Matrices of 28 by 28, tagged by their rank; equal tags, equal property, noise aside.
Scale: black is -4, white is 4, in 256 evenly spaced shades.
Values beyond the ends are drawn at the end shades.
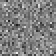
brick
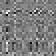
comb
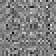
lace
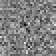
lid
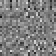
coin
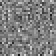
brick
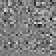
coin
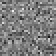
brick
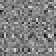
comb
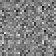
lid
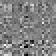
comb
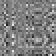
comb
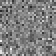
lid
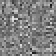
lid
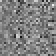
lid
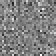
brick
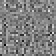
comb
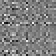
comb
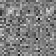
coin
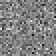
brick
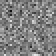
brick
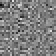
lace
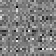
comb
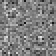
coin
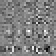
comb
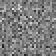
coin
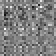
lace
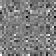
comb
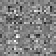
coin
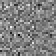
brick
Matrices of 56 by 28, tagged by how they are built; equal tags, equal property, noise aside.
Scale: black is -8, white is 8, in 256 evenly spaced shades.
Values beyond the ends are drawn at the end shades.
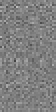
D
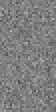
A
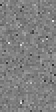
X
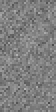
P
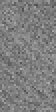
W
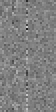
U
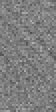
W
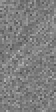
P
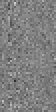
U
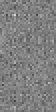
D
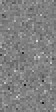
X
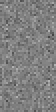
U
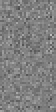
D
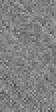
W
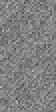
P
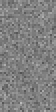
A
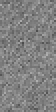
P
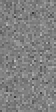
U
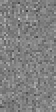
U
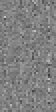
U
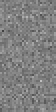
D
